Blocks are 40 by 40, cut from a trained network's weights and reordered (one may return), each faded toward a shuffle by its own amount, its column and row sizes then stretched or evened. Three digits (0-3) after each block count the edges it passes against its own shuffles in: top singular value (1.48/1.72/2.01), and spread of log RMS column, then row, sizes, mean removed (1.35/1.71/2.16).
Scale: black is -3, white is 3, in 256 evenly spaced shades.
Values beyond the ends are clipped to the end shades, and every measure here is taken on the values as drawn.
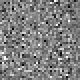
0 2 0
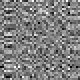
3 2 2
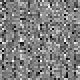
2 3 0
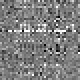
2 2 2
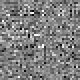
1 0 2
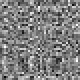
3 2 1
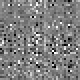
0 3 3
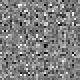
2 2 2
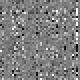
1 3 2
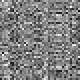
2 1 1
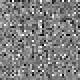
1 1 3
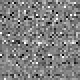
0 0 3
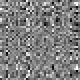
3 3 1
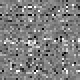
0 1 3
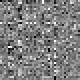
2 3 1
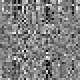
2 3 1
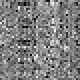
2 2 1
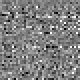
0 0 3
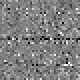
0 1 2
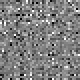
0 1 3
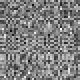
3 0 0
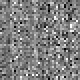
0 2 0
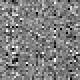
1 3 0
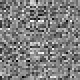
2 1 2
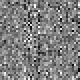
1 3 0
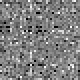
0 0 2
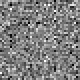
0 2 0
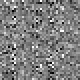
0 3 1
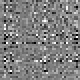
2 3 3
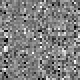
1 3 0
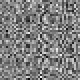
3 3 0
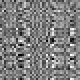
3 3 2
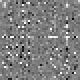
0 2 1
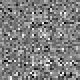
1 1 2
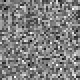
0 0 0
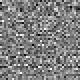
2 0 1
